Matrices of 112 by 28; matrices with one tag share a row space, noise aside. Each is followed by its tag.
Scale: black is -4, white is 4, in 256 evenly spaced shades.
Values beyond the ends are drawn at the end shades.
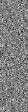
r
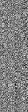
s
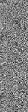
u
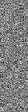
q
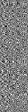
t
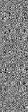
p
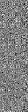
s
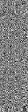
s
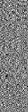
t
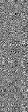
s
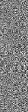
u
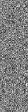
p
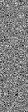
q
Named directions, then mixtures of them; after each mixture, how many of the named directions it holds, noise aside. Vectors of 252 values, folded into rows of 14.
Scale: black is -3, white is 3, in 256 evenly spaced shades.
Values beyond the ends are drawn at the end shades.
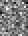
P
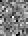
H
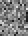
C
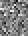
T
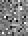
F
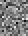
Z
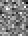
one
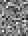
one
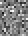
two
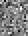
two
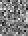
two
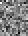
four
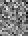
two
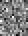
three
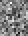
four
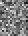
four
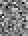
two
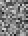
four
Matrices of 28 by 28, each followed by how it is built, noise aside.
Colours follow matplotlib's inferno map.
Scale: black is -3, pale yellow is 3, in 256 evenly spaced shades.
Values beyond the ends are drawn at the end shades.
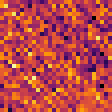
Toeplitz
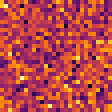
noise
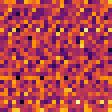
repeating columns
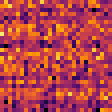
blocks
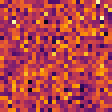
noise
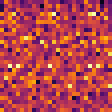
repeating columns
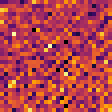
Hankel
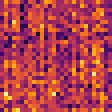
blocks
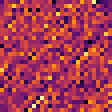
Hankel
